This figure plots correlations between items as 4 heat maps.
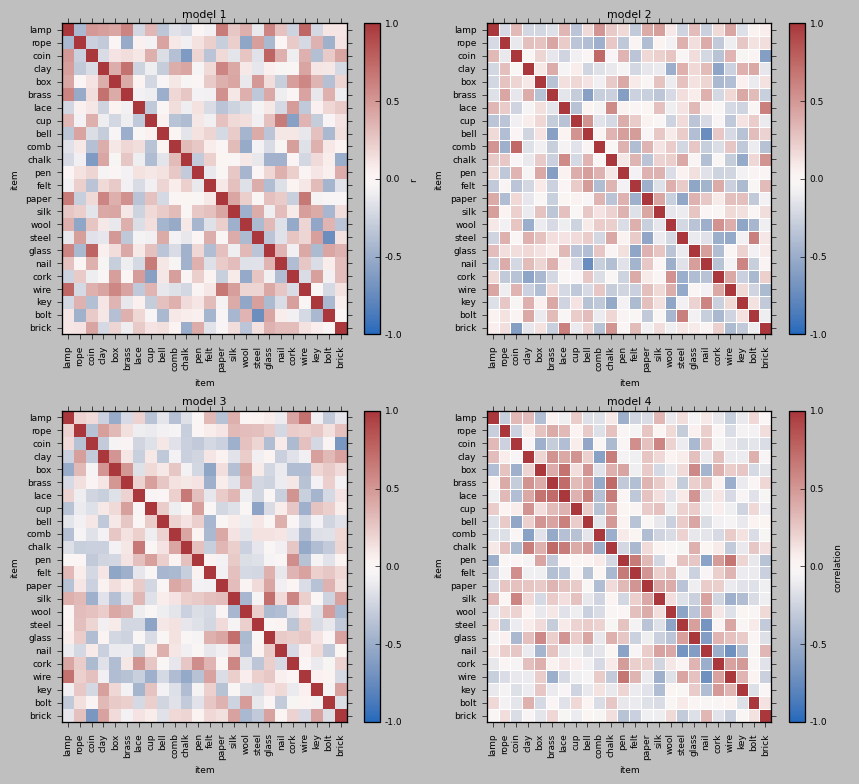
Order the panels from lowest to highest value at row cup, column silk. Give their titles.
model 3, model 2, model 1, model 4
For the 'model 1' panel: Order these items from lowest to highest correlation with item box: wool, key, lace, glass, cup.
cup, wool, lace, glass, key
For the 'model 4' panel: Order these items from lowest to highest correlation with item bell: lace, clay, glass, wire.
wire, clay, glass, lace
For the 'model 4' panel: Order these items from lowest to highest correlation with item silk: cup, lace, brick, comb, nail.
comb, brick, lace, cup, nail
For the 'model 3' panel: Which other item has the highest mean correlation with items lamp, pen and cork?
silk
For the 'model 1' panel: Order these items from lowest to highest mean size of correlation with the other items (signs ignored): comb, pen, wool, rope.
pen, comb, rope, wool
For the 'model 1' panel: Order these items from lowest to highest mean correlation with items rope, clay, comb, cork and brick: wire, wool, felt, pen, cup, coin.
wool, cup, coin, wire, felt, pen
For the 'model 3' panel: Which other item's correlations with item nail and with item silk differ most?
cork
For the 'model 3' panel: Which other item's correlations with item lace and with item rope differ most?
chalk
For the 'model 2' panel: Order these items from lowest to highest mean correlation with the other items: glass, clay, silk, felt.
felt, clay, glass, silk
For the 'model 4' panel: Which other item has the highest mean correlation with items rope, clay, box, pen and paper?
lace
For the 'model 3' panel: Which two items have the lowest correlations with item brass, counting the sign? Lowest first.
felt, wire
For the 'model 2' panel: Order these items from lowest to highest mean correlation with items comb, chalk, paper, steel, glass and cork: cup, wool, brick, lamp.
cup, wool, brick, lamp
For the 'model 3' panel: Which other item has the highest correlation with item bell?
nail
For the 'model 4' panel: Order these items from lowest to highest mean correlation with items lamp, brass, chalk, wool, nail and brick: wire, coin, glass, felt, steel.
wire, steel, felt, glass, coin
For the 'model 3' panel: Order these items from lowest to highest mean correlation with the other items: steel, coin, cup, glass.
coin, steel, cup, glass
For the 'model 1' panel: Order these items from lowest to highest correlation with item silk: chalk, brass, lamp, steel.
chalk, brass, lamp, steel
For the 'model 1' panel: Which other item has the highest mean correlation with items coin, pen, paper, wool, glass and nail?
lamp
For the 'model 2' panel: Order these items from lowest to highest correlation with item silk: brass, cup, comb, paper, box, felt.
brass, felt, cup, comb, box, paper
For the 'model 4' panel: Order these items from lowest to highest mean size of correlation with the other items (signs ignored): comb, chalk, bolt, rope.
bolt, rope, comb, chalk
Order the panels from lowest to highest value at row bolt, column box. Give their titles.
model 1, model 4, model 2, model 3
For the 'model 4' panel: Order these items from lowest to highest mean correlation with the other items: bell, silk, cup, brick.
brick, silk, bell, cup
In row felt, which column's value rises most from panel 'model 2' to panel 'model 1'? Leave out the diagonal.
key
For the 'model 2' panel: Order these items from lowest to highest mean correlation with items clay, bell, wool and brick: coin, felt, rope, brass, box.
brass, coin, rope, box, felt
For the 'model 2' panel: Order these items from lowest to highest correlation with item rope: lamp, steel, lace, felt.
lamp, felt, lace, steel
